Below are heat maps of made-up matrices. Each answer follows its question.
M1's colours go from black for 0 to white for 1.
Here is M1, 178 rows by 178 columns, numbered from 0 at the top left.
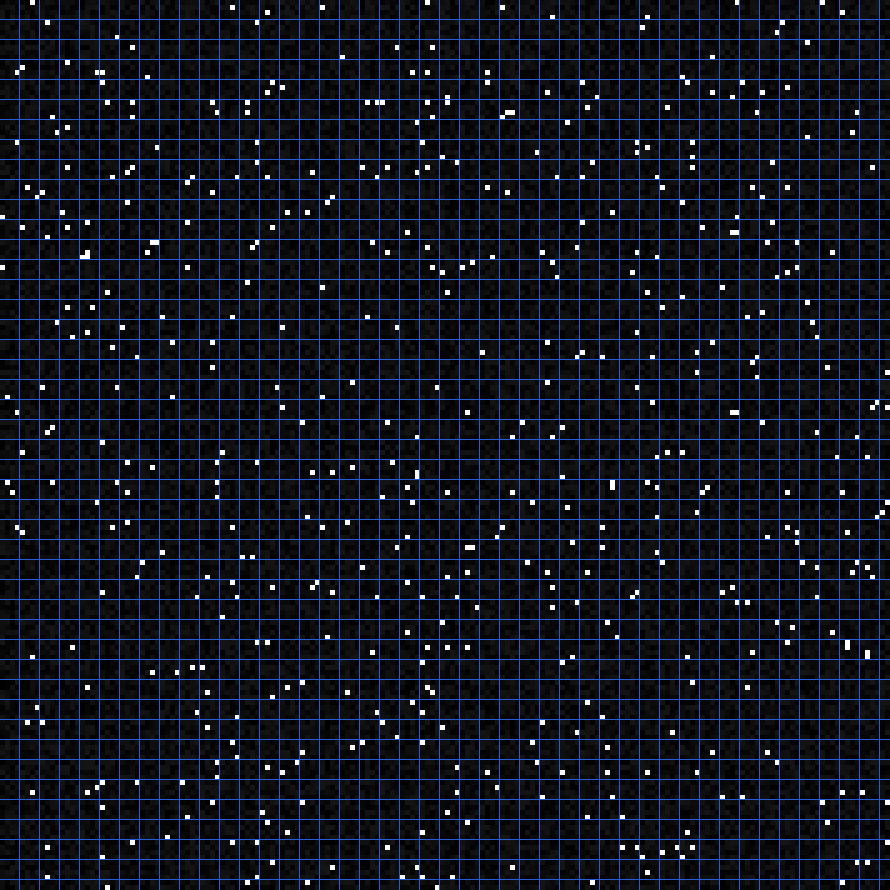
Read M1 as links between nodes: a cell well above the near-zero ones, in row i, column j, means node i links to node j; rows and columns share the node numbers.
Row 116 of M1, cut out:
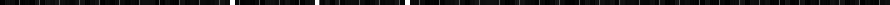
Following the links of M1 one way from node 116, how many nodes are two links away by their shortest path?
8
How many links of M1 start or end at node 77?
9
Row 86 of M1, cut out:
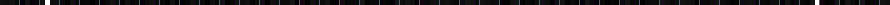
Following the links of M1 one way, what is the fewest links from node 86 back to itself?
2
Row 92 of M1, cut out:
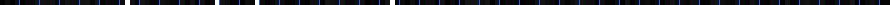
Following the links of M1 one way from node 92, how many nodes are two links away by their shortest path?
7
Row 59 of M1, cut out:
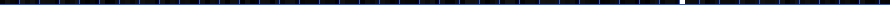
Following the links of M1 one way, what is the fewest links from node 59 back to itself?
8
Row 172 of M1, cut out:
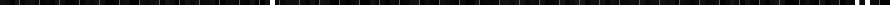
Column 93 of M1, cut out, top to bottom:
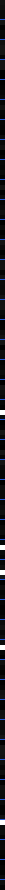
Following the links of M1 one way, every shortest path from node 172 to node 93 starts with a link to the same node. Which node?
node 171
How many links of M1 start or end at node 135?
1
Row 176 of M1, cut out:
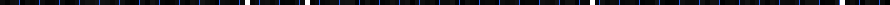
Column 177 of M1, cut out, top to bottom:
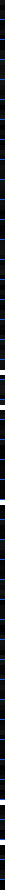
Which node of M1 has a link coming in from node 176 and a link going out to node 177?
node 168
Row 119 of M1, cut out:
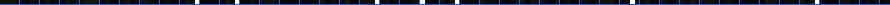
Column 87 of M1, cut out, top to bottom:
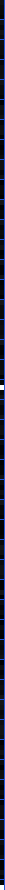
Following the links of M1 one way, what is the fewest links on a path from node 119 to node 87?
3
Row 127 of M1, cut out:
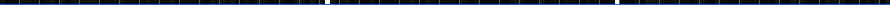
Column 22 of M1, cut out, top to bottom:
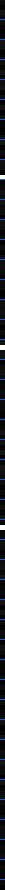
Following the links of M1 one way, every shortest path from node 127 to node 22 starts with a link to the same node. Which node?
node 123
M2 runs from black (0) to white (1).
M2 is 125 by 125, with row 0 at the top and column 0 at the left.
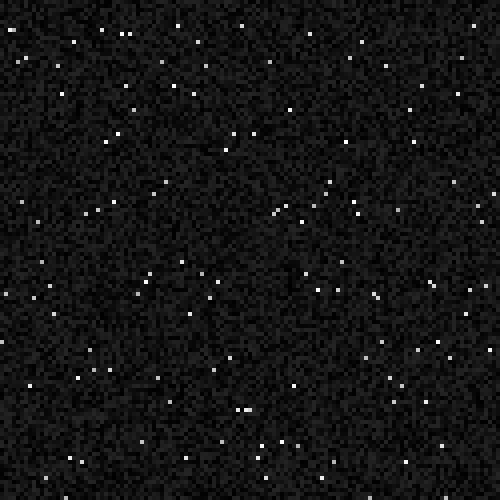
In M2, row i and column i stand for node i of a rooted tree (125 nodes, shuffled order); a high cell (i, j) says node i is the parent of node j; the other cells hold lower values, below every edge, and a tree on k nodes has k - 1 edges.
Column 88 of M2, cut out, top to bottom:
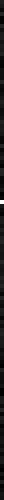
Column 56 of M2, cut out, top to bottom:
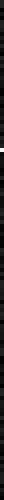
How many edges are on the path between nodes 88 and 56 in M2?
4
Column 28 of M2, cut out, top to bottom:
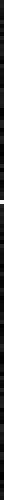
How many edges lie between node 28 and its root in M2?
5
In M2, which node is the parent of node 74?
111
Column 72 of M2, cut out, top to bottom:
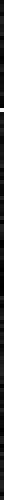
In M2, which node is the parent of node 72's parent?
92
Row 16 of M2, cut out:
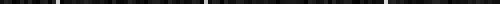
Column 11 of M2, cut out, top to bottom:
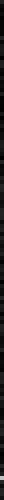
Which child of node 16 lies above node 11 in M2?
51
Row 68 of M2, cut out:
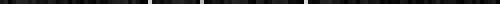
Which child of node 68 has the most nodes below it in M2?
50
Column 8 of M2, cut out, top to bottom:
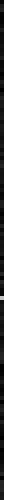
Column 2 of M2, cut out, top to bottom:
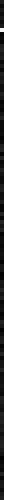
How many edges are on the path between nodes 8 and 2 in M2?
7
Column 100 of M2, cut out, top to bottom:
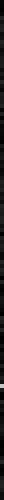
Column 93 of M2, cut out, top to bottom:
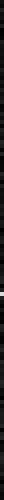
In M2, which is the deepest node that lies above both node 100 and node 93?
96
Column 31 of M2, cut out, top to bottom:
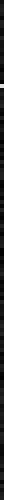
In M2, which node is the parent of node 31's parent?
53
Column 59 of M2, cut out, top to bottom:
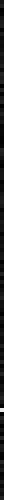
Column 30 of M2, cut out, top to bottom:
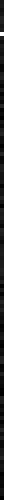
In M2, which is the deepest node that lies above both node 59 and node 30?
124
